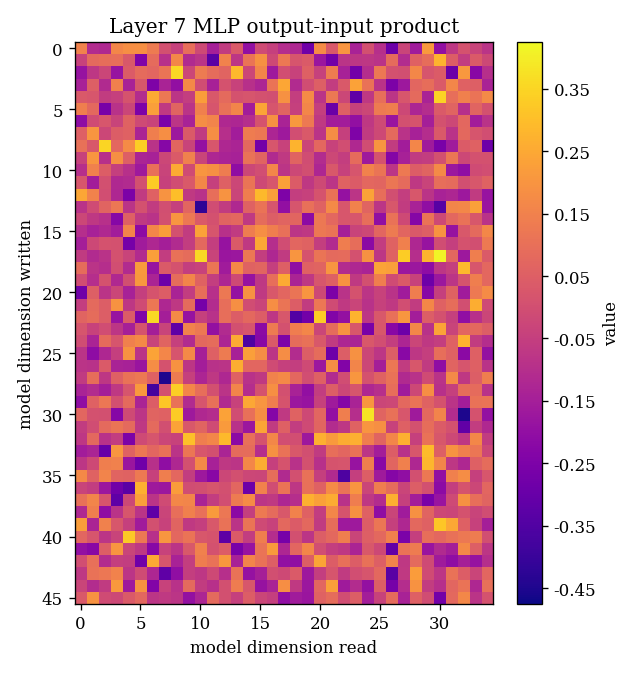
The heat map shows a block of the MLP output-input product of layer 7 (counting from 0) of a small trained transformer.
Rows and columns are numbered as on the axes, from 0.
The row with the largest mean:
32
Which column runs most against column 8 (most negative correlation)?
3
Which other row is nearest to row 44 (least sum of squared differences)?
43
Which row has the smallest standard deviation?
11
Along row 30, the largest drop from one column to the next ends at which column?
9
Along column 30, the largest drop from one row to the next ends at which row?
18
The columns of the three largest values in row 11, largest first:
6, 17, 10
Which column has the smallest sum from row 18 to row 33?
0
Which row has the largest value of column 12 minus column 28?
30
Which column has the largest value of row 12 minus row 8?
15
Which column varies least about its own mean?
33
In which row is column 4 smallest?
36
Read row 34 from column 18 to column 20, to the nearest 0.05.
-0.1 0 -0.1
